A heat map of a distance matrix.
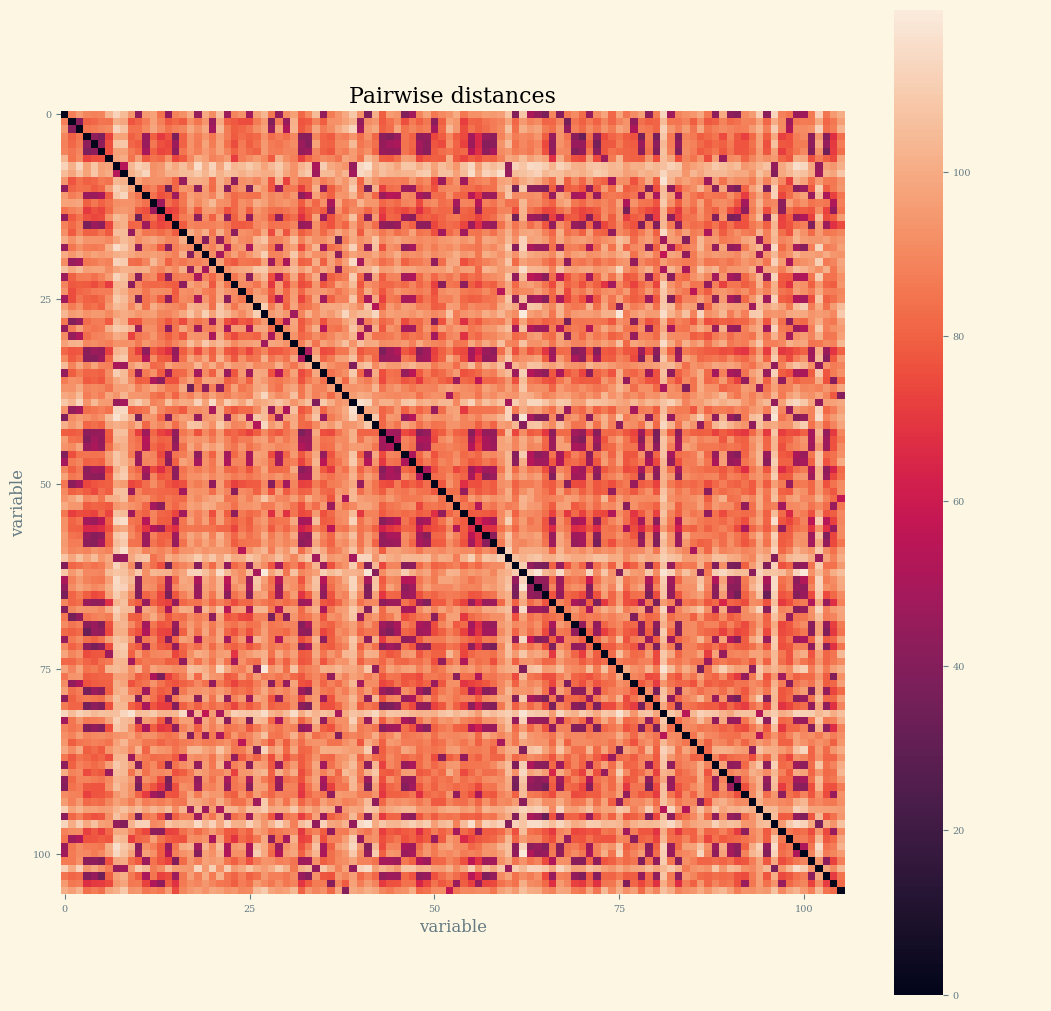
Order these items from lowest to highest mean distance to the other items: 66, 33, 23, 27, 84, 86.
66, 33, 23, 84, 86, 27
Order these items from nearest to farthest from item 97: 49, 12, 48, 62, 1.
12, 48, 49, 1, 62
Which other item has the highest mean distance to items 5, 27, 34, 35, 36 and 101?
81
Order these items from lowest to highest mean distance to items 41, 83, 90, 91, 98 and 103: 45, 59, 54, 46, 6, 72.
46, 72, 45, 54, 6, 59
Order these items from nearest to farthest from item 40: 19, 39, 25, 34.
25, 19, 34, 39
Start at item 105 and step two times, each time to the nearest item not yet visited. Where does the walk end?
52
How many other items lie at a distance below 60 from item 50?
9
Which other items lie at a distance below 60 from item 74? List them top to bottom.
9, 16, 23, 51, 54, 87
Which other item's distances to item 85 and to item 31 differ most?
59
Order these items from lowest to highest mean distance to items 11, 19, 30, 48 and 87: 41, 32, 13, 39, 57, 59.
32, 57, 13, 59, 41, 39
